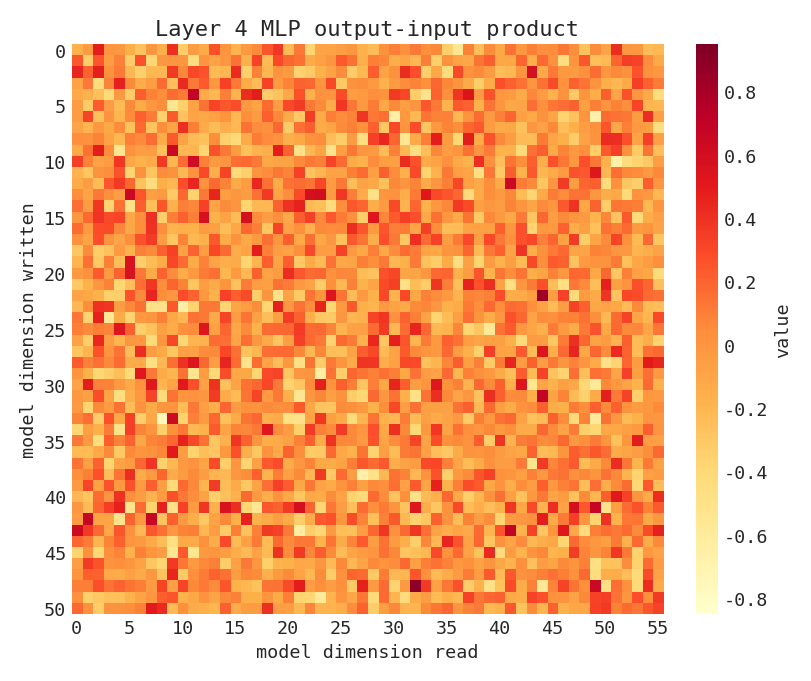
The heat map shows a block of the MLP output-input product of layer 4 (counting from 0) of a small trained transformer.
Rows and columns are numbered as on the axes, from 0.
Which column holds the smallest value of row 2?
35
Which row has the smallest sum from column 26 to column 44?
40
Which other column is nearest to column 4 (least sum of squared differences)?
12
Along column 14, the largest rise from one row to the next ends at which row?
41
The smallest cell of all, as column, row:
8, 33
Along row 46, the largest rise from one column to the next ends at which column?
9
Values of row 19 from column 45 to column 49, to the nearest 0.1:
0.2 0.2 -0.3 0 0
